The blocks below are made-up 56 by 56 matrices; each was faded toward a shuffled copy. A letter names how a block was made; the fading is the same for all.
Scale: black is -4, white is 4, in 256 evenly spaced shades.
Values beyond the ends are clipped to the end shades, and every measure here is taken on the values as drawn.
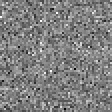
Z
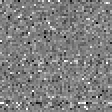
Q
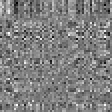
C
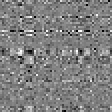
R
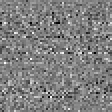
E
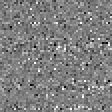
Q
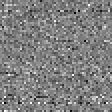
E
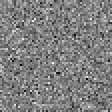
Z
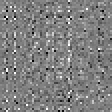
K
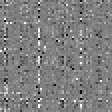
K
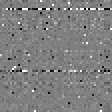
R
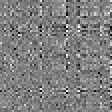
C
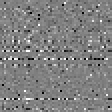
R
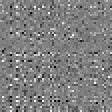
K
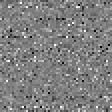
Q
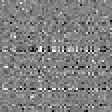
R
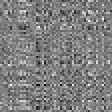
C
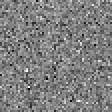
Z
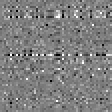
R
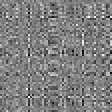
C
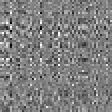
C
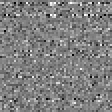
E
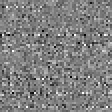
E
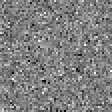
Z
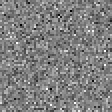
Z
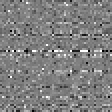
R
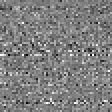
E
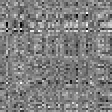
C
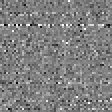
E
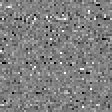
Q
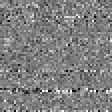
E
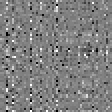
K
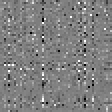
K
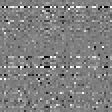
R
